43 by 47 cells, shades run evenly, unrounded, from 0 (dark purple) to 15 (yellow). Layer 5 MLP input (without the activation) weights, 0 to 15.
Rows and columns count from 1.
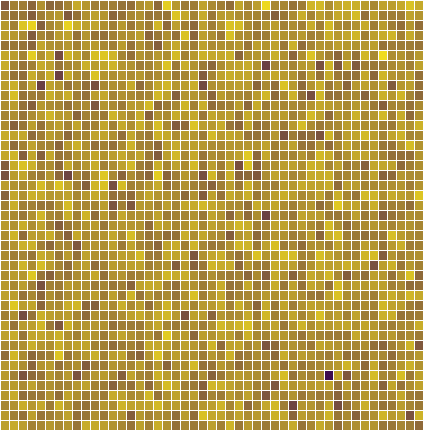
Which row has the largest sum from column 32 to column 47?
1
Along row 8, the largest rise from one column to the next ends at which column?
8
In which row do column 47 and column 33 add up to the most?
20
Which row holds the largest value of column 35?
6
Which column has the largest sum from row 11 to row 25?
22
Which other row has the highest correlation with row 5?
26
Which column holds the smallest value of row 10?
35
